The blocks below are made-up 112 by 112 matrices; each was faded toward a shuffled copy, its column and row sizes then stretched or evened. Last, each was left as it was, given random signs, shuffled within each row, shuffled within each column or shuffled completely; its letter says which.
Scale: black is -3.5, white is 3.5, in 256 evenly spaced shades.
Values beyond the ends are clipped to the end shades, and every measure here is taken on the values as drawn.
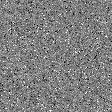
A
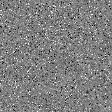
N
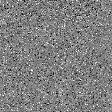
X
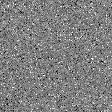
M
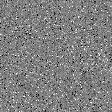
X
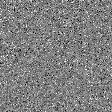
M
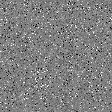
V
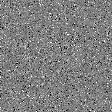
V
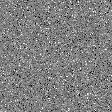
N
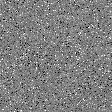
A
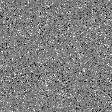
V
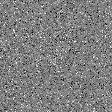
V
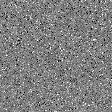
N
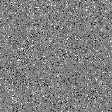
X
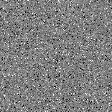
V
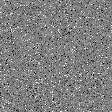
N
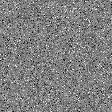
N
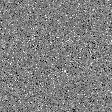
A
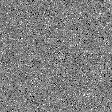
V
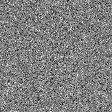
N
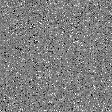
X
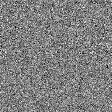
V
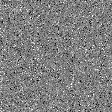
N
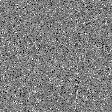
V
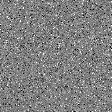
V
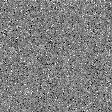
N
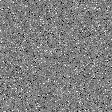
A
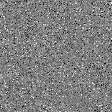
V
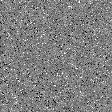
M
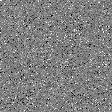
X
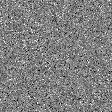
A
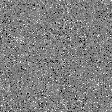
X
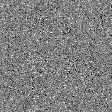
V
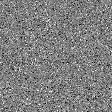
M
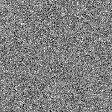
X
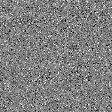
V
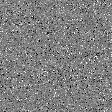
M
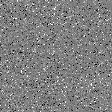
X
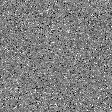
M
